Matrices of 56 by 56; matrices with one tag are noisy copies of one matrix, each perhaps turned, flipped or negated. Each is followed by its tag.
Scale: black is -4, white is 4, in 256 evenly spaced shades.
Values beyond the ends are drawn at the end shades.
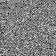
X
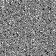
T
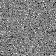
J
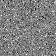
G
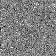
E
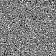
E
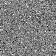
T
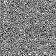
E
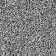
T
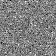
E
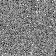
J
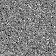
G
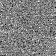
J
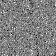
J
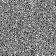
J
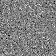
G
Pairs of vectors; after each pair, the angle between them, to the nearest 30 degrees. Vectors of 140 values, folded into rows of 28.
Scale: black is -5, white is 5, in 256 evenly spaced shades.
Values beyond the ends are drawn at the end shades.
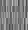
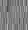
90 degrees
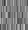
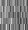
60 degrees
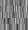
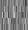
120 degrees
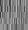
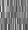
120 degrees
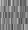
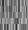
120 degrees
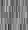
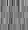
60 degrees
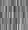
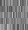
90 degrees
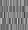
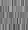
120 degrees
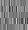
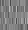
150 degrees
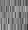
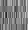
120 degrees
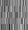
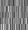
120 degrees
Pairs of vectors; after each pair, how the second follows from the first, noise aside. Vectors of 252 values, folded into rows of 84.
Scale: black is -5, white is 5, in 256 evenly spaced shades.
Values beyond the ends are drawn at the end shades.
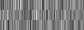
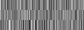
shuffled.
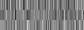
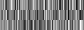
wrapped around, scaled up.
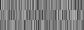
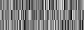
wrapped around, scaled up.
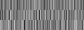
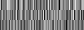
reversed, scaled up.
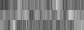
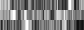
reversed, scaled up.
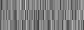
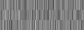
wrapped around, shrunk.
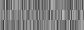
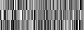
reversed, scaled up.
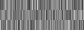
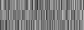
sign-scrambled.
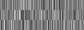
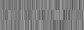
reversed, negated, shrunk.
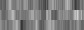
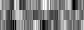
wrapped around, scaled up.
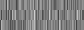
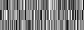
reversed, scaled up.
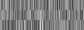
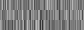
sign-scrambled.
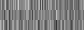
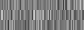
shuffled.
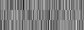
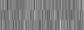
reversed, negated, shrunk.
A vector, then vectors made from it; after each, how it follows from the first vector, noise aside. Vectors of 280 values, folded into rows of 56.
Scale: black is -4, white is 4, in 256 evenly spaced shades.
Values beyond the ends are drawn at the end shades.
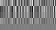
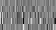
reversed, partly zeroed.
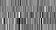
wrapped around, partly zeroed.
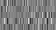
wrapped around, partly zeroed.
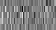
wrapped around, negated, partly zeroed.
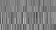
reversed, negated, shrunk.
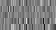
wrapped around, negated, partly zeroed.
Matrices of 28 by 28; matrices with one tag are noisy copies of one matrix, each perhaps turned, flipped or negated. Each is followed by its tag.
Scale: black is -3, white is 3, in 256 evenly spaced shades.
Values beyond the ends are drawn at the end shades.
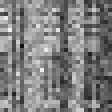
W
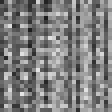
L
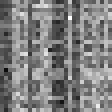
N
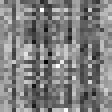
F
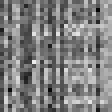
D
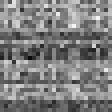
N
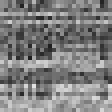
W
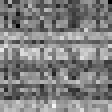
N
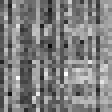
D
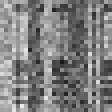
W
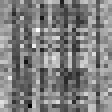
F
